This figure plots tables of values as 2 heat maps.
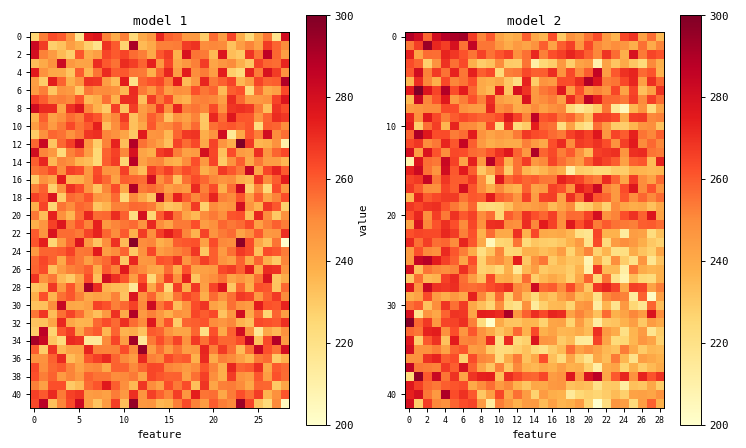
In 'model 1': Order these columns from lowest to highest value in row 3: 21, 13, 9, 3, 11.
21, 9, 11, 13, 3
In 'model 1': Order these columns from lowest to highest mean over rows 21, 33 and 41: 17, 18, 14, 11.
14, 17, 18, 11
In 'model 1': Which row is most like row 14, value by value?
31
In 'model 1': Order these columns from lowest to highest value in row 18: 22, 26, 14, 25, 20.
26, 22, 25, 20, 14
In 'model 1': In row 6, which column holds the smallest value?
24
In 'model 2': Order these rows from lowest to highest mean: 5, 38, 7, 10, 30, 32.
30, 32, 10, 5, 7, 38
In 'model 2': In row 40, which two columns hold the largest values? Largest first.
4, 1
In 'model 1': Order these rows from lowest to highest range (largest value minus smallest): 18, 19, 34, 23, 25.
25, 19, 18, 34, 23
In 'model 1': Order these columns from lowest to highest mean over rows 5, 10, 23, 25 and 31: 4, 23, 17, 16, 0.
17, 0, 4, 16, 23
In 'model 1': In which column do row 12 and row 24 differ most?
11
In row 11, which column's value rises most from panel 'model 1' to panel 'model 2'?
1
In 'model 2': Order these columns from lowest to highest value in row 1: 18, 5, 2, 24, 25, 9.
25, 24, 9, 18, 5, 2
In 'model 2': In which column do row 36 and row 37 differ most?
6
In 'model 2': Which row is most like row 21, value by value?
18
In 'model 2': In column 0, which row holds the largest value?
32
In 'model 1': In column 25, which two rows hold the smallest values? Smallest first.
33, 10
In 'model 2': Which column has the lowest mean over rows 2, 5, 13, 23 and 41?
9
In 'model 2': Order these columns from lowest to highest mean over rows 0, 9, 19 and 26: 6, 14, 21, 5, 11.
11, 14, 21, 5, 6
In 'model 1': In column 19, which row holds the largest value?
13
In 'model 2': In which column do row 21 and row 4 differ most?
10
